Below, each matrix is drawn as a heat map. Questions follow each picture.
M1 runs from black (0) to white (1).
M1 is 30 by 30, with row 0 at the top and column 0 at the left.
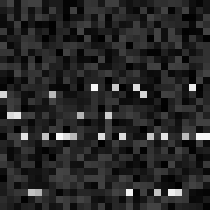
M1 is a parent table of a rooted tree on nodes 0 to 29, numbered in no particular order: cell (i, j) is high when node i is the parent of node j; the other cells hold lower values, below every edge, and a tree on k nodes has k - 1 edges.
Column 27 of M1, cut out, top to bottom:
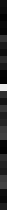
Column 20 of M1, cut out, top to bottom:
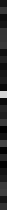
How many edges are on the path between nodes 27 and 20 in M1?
3
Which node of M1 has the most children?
19
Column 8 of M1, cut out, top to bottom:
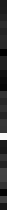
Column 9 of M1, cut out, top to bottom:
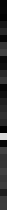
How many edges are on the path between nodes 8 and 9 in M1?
2
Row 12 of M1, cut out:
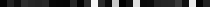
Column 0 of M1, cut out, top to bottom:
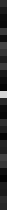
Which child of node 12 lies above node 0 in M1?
13
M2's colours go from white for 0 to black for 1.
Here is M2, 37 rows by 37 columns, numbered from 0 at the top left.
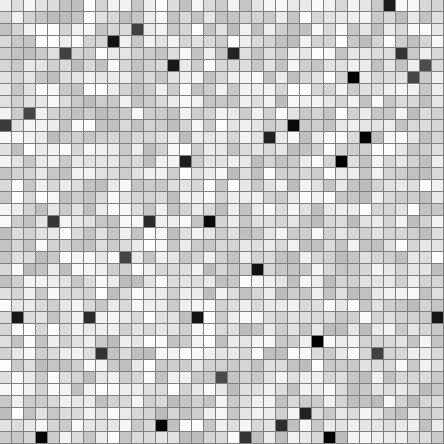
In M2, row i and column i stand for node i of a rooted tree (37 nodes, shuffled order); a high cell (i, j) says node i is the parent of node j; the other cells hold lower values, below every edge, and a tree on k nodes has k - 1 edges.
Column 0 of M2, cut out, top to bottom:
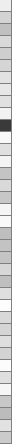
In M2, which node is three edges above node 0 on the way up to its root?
22
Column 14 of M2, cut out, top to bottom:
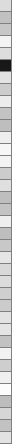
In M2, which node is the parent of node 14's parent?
4
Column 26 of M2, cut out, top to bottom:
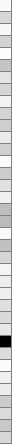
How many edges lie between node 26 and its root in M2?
9
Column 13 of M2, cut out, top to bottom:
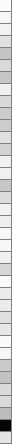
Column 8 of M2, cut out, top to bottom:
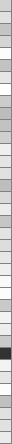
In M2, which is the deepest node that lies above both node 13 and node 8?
29
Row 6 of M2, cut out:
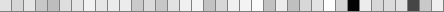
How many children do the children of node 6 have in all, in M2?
3
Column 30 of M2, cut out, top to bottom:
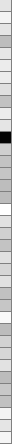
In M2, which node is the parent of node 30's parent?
2
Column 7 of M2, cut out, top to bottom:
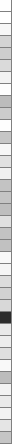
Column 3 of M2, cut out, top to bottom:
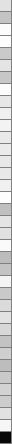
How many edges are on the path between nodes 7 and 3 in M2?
3
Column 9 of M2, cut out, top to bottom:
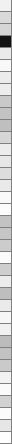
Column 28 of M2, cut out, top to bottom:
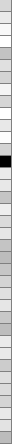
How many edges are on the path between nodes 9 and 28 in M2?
4
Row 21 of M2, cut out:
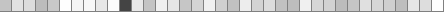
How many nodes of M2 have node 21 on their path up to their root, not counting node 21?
4
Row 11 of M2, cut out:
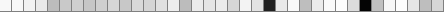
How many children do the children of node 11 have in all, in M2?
1
